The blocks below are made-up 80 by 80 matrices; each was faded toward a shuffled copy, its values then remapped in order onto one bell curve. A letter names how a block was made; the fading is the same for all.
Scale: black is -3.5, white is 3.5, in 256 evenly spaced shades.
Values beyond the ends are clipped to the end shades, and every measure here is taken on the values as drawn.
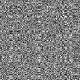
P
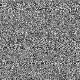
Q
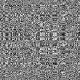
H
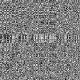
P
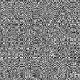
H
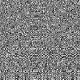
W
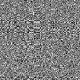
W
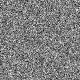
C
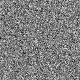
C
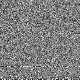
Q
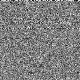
Q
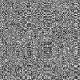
P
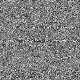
Q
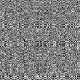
H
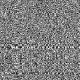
W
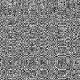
H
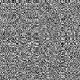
P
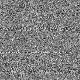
Q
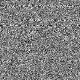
Q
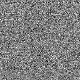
Q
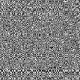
H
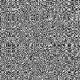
P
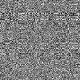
W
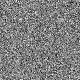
C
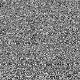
Q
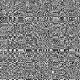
H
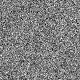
C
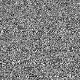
Q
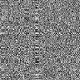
P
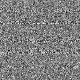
Q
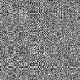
P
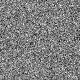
C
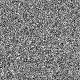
C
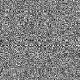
W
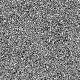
C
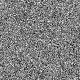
C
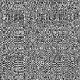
P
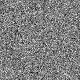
C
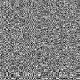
P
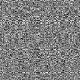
W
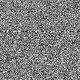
Q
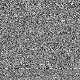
Q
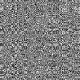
P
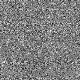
Q
